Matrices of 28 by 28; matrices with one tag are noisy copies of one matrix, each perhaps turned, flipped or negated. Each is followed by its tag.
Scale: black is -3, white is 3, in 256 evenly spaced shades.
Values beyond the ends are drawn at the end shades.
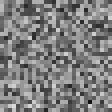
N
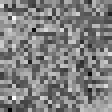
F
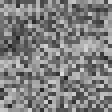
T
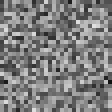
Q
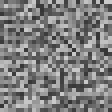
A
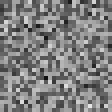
Q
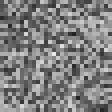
F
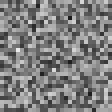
Q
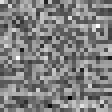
A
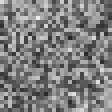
F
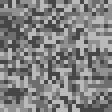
F
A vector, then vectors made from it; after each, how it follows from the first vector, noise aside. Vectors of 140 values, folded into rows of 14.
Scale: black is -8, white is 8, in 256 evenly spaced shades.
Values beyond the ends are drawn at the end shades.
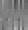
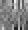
negated, scaled up.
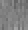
shrunk.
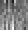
reversed, negated, scaled up.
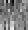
reversed, negated, scaled up.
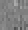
negated, partly zeroed.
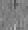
partly zeroed.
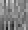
reversed, scaled up.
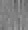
shrunk.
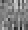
negated, scaled up.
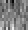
reversed, negated, scaled up.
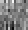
reversed, scaled up.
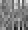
negated, scaled up.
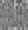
sign-scrambled.
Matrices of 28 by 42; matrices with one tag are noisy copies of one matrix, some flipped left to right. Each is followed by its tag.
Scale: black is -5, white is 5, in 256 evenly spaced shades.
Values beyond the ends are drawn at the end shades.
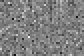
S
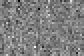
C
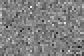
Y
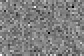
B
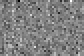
C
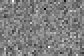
C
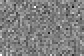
B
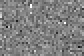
Y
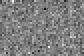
C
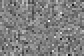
S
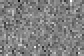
C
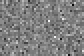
S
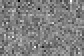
C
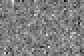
C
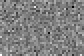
B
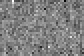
C
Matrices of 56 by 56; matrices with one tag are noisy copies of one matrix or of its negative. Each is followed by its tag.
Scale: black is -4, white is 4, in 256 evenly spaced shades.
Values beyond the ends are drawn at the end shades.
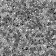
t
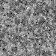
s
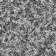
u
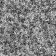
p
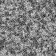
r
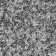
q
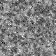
s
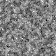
u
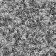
t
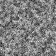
u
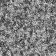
q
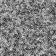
t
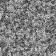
q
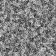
u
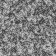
s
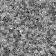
t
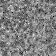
q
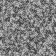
u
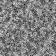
u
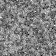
p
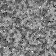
t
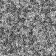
p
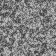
t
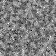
u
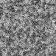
q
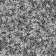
r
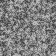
q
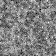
p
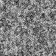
p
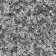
s
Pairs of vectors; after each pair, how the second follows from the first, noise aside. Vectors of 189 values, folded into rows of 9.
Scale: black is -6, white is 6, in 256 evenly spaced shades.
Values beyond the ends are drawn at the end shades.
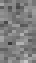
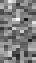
reversed, scaled up.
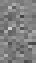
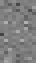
wrapped around, negated, partly zeroed.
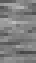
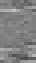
reversed, negated, partly zeroed.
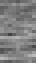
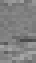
wrapped around, negated, partly zeroed.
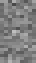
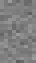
wrapped around, negated, shrunk.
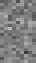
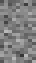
wrapped around, negated.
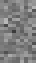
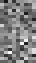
wrapped around, scaled up.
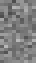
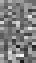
reversed, scaled up.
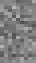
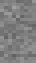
shrunk.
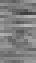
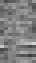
wrapped around, negated.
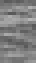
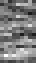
wrapped around, scaled up.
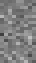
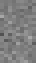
shrunk.
